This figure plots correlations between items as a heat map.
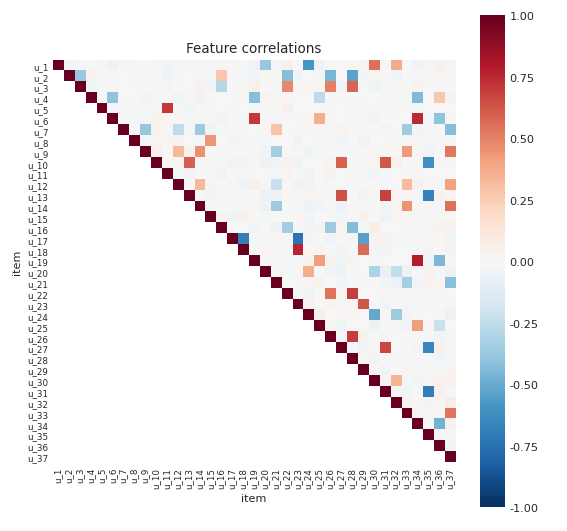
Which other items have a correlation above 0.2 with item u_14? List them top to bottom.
u_9, u_12, u_33, u_37
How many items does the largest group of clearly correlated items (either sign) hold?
7
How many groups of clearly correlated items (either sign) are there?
8
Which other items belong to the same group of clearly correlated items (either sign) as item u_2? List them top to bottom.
u_3, u_16, u_22, u_26, u_28
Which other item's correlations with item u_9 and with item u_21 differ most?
u_37
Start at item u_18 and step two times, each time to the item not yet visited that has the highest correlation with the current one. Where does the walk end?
u_29
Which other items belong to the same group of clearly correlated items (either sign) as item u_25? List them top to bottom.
u_4, u_6, u_19, u_34, u_36
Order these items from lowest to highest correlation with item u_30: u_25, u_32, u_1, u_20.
u_20, u_25, u_32, u_1
